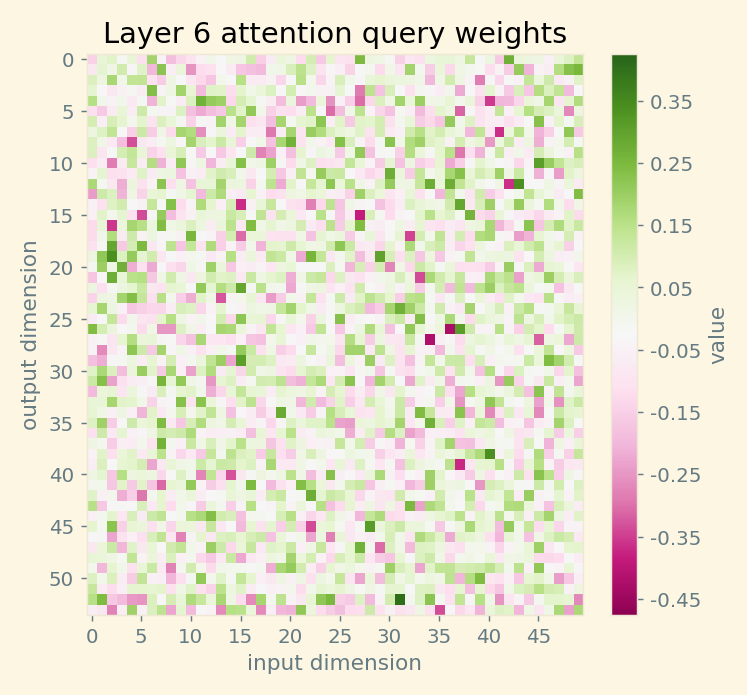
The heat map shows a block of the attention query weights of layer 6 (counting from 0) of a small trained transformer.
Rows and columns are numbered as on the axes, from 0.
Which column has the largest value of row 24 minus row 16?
2
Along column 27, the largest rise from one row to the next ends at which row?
16
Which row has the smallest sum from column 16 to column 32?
53
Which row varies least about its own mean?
51
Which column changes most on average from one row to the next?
37
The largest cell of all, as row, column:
52, 31
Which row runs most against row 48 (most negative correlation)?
29
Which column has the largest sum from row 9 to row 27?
4
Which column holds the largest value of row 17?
10
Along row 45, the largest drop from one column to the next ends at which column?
3
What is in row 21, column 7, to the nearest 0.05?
0
